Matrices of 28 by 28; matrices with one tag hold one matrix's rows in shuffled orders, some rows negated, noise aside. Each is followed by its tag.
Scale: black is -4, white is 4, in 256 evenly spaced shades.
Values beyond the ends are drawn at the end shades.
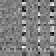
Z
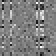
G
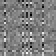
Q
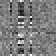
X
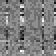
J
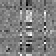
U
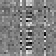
U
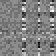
Z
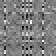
Q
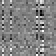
G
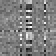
U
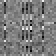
Q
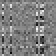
G
